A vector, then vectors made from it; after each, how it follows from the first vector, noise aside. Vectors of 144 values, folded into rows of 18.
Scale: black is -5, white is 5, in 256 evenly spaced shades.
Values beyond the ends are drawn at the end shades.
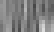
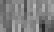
negated.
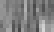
copied.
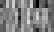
wrapped around, negated, scaled up.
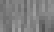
negated, shrunk.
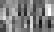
wrapped around, scaled up.
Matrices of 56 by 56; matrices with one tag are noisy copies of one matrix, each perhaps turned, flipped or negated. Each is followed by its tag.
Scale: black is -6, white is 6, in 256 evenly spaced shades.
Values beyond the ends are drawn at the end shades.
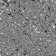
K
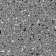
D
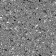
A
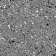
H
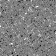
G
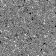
G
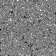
G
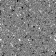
A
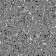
G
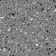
H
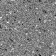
A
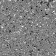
K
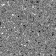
D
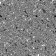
A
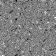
A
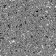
H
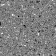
D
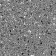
D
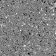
K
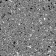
H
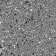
K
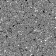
G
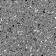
G
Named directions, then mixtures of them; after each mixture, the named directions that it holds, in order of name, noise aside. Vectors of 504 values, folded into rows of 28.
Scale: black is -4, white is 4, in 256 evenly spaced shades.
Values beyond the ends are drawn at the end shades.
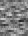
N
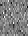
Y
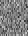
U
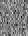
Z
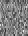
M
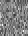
M.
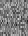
N, U, Z.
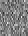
Z.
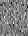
Y, Z.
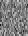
M.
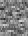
N.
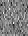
Y.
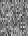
N, Z.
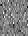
Y.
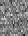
N, Y.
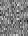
N, U, Y.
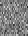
M, U, Y.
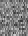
N, Z.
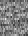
M, N, Y.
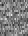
M, N, Y.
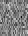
M, Z.
